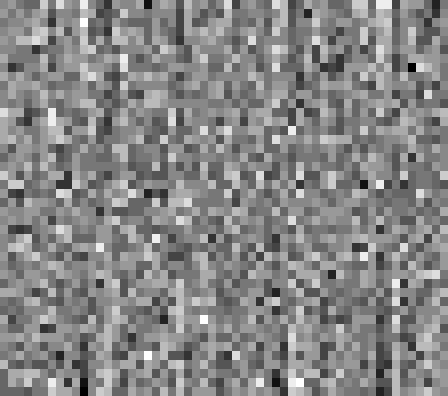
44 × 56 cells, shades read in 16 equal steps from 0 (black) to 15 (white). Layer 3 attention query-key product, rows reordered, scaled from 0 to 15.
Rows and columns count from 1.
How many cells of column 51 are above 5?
34
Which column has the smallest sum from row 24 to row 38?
48
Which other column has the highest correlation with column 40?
5
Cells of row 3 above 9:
11
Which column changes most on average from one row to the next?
35
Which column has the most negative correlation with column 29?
19
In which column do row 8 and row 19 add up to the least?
52
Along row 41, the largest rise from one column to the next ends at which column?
50
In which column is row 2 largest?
16
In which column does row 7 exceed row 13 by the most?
39
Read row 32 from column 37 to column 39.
12 5 8
